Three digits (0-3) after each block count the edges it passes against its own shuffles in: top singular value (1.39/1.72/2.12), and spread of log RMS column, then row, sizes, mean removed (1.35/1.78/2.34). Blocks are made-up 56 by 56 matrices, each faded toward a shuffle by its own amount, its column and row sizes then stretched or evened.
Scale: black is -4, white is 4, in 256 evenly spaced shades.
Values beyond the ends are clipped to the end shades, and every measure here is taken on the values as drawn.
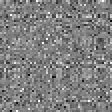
3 0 2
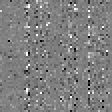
1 3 0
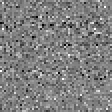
1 0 2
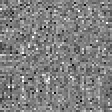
2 0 0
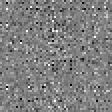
0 2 2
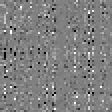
2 3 1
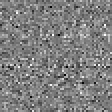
1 0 2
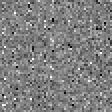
0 2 0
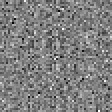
2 0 0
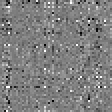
0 3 2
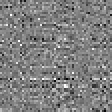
3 2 2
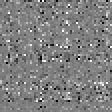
1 2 3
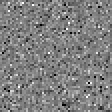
1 1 0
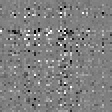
1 3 3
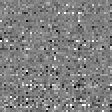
1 2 3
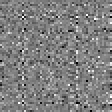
3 2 2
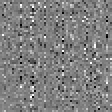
2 3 0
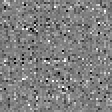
1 2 2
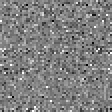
0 0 2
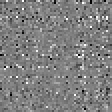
0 2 3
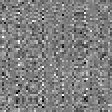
3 3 0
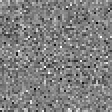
2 0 0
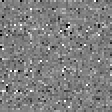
0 1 2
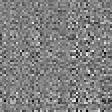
3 3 3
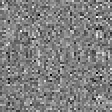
2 2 1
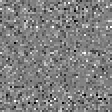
1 0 2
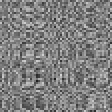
3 2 1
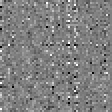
1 3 1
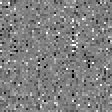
1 2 0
